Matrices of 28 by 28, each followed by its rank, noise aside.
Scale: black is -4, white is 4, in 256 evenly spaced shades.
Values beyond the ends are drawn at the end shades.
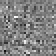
five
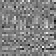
five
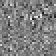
five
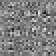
five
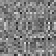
four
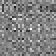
four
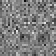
seven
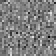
eight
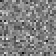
seven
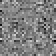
five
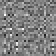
four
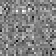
four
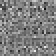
six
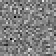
eight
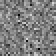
seven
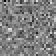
eight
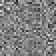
seven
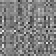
four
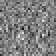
six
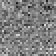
eight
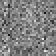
seven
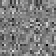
four
